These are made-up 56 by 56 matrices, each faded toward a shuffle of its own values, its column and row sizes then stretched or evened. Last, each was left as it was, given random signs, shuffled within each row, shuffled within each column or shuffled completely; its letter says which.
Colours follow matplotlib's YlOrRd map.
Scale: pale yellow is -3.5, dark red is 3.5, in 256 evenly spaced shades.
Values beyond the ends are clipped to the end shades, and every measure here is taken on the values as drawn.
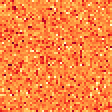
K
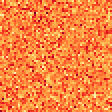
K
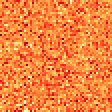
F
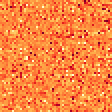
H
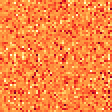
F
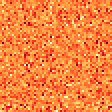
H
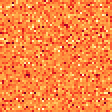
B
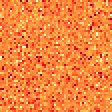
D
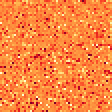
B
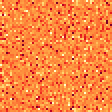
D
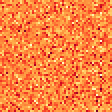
D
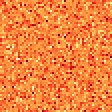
K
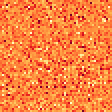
H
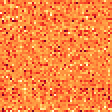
F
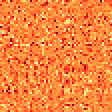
F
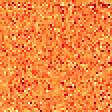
H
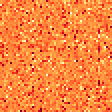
D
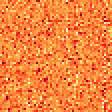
D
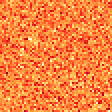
K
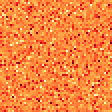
K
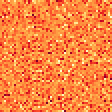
F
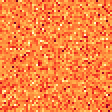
K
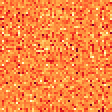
F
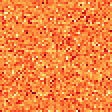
B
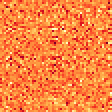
F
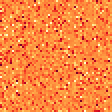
D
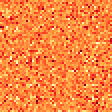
H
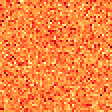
K
